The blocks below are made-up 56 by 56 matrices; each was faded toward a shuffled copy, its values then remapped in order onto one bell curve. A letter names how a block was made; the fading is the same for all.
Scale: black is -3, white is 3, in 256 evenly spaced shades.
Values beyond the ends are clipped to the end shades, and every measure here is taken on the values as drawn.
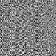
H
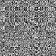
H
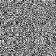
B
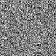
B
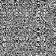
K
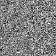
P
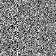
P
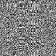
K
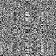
B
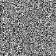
P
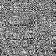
B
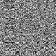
B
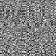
H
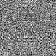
B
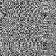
H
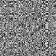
K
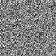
B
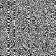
K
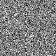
P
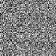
H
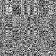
H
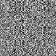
K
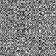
H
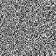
B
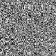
B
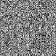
B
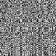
H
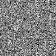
P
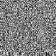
B
